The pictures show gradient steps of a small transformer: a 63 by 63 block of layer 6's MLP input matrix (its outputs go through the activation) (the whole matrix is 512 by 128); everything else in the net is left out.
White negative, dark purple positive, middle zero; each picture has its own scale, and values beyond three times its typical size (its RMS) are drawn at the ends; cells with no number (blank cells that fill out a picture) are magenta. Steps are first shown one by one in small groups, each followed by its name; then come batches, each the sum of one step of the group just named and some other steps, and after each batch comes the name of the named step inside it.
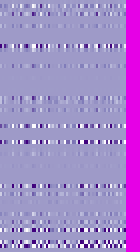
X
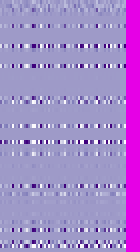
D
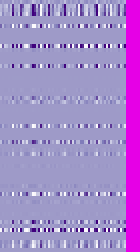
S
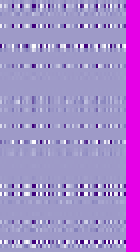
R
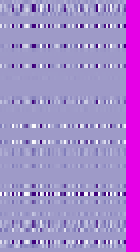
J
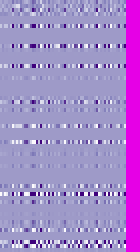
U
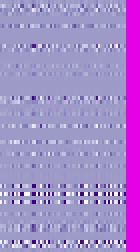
R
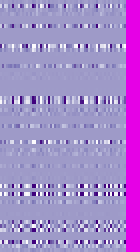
R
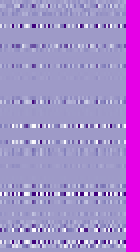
J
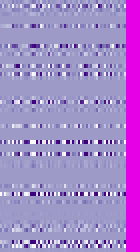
U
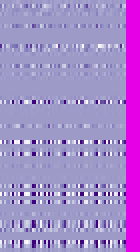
J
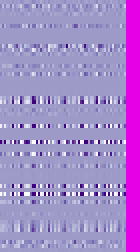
R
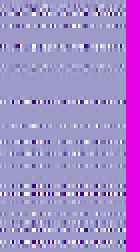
J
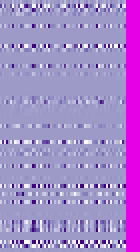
D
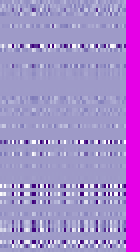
D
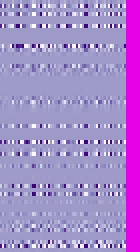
D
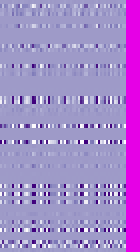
X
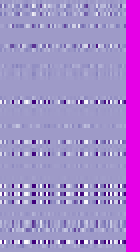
J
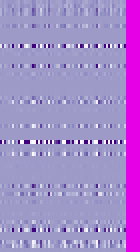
D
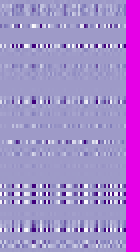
S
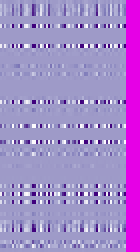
J
